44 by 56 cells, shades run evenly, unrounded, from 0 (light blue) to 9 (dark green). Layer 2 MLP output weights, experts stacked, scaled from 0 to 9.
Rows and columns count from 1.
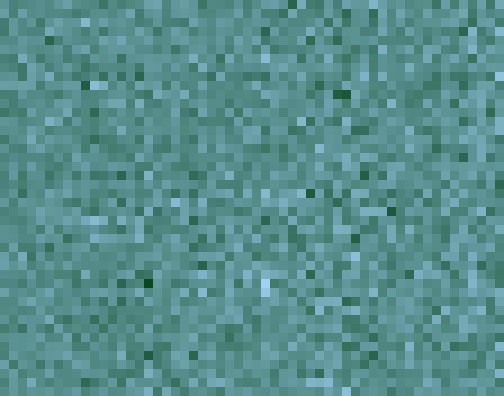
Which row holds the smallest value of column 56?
9
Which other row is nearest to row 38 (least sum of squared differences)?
21
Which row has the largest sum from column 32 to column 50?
11
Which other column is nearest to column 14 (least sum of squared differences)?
12
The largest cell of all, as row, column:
32, 17
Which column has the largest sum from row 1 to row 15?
38
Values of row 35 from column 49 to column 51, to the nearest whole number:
6 2 4
